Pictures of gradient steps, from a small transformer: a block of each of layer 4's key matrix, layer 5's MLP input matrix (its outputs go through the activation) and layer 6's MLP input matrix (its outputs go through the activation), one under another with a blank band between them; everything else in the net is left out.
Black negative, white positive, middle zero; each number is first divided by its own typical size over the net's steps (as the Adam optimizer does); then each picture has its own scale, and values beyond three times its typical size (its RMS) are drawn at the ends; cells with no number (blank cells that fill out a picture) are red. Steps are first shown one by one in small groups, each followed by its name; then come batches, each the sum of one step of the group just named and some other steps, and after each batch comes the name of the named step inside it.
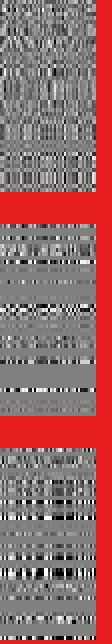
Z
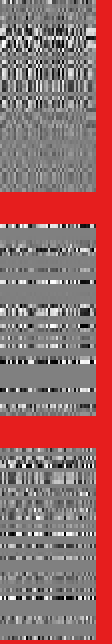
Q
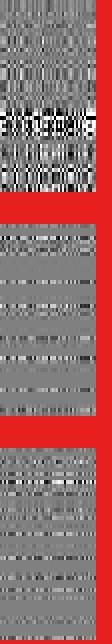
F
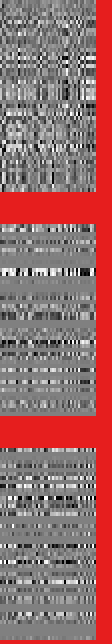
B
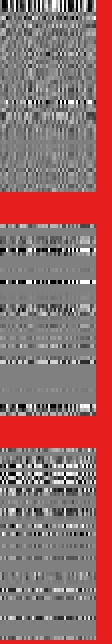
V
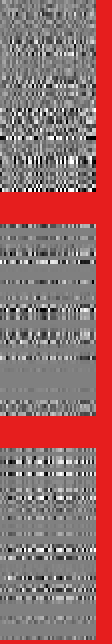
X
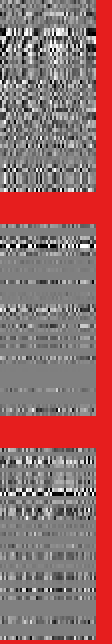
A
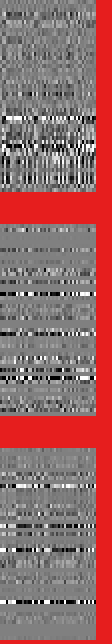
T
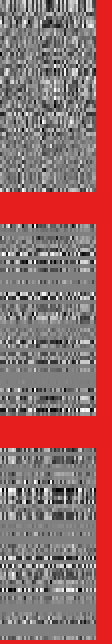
Z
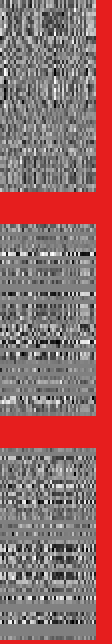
Z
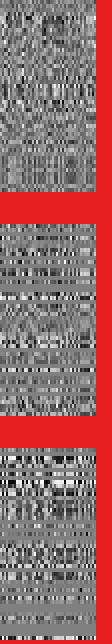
V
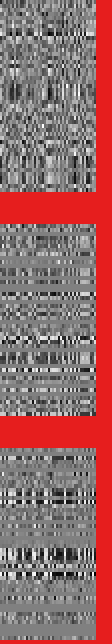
Z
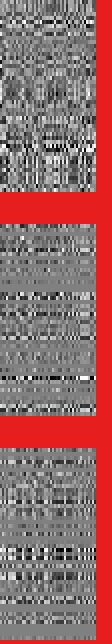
T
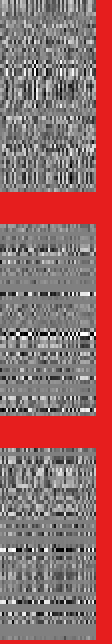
T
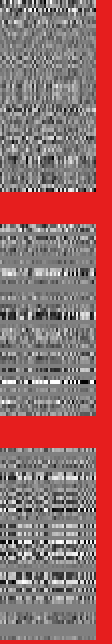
X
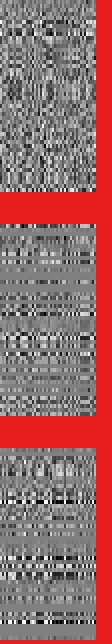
X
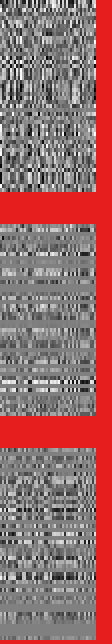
F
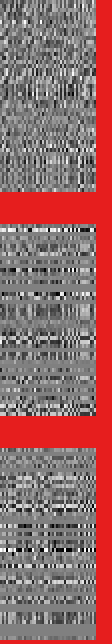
T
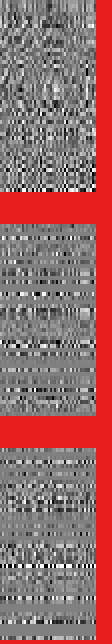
X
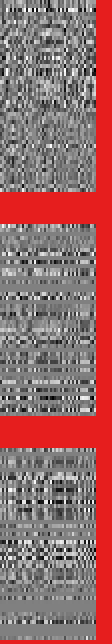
Z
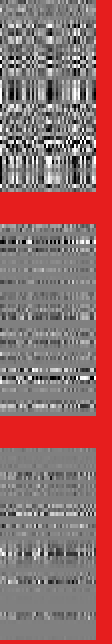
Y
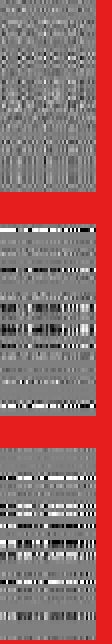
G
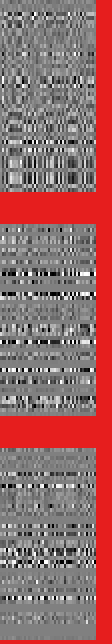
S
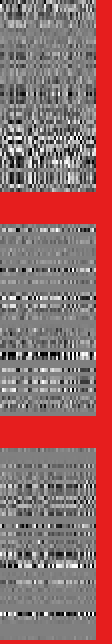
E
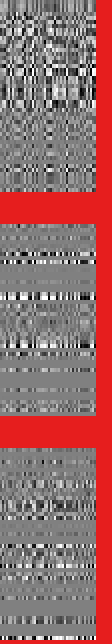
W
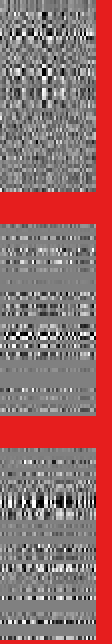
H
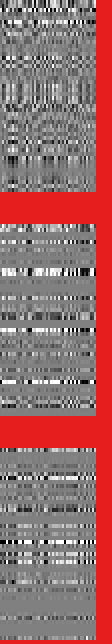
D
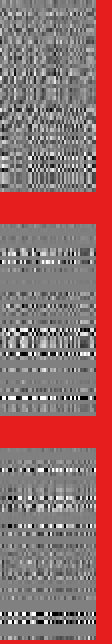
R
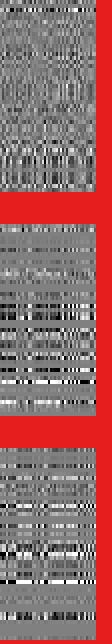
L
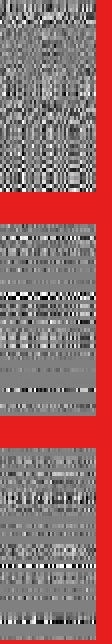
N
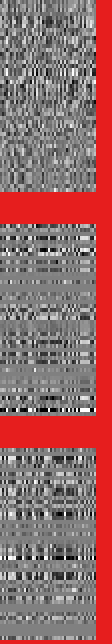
E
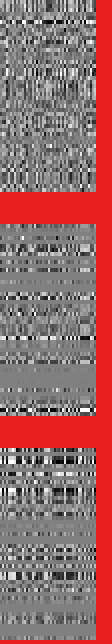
N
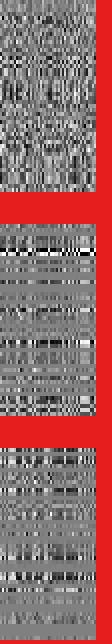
Y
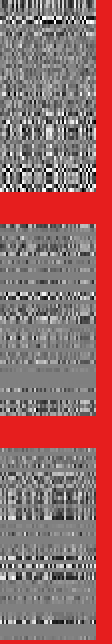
N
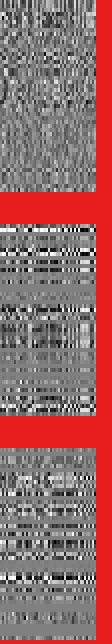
G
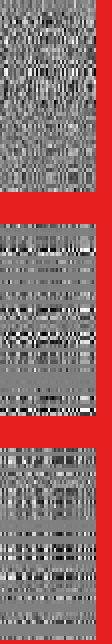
H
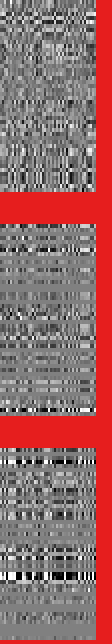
L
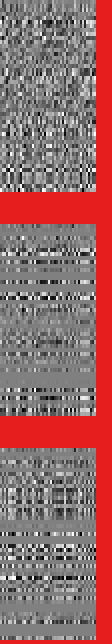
N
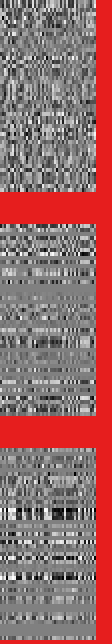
D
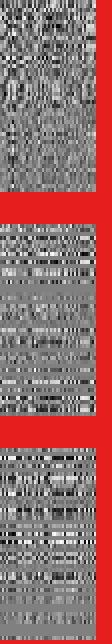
D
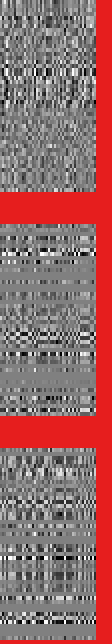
R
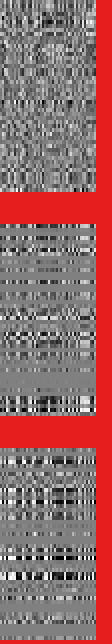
H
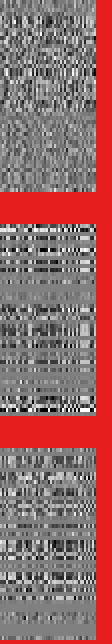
G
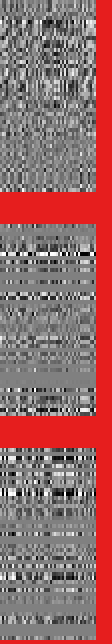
N
